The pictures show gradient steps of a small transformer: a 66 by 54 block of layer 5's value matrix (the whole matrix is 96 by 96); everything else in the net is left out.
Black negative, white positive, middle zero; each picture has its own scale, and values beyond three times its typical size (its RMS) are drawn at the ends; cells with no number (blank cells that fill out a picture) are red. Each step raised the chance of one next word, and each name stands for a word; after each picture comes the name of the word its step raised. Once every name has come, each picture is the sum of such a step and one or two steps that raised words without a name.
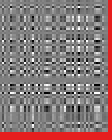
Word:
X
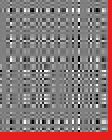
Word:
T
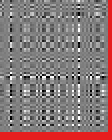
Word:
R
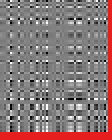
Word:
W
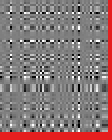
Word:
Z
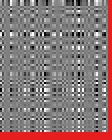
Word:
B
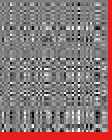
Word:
Z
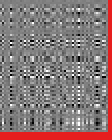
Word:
T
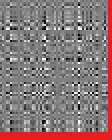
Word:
X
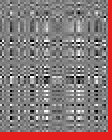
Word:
R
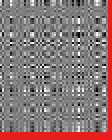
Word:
B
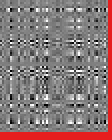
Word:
T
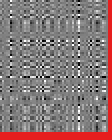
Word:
W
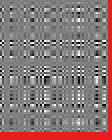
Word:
T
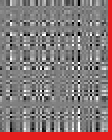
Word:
B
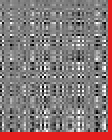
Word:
Z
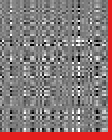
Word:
Z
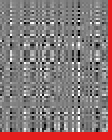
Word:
Z
